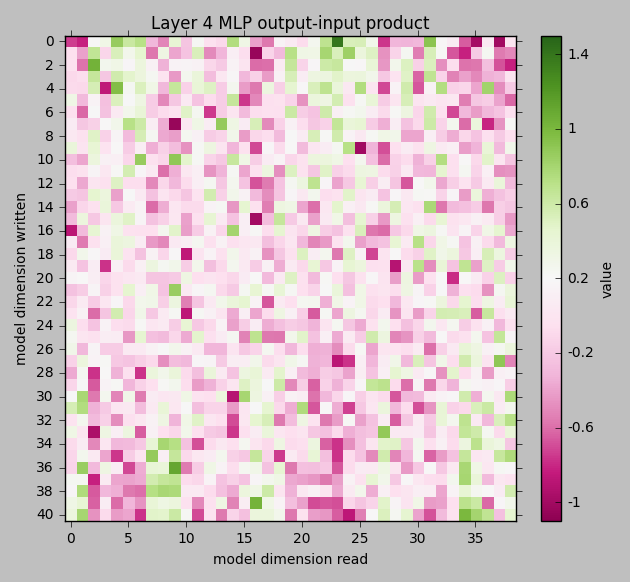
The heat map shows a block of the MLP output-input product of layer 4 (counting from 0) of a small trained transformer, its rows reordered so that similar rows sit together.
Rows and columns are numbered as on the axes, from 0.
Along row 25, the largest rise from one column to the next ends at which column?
16
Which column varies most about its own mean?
23
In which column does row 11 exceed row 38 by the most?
5
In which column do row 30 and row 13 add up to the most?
15
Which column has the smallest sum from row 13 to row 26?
17
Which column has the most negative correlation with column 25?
0
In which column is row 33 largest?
27
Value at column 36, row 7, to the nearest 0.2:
-0.8
